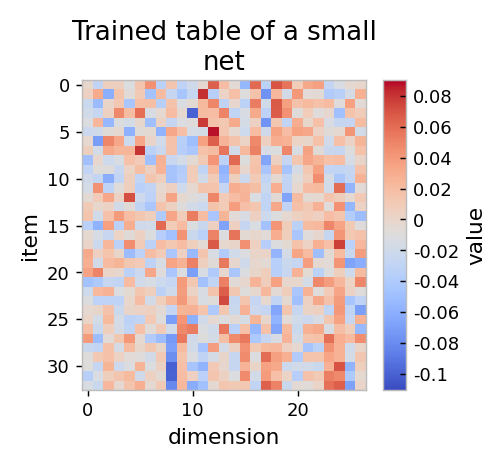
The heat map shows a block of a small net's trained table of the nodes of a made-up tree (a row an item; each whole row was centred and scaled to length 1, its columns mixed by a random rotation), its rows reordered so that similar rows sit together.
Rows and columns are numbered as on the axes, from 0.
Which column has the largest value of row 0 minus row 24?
18
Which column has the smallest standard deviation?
21
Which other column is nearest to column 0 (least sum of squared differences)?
3
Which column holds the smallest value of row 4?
17
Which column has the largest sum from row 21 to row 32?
24
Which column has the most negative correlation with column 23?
11
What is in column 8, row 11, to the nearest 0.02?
0
